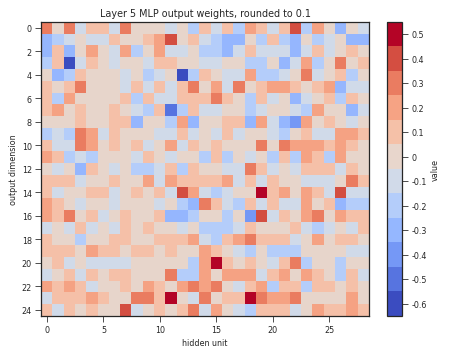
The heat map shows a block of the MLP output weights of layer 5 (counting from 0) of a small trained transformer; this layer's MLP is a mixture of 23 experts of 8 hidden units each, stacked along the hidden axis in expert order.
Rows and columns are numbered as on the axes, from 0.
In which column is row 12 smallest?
3
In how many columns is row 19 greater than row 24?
8
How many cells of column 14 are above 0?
10
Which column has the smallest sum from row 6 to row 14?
22
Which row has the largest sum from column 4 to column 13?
23
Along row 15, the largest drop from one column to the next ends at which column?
26
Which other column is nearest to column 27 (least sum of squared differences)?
28
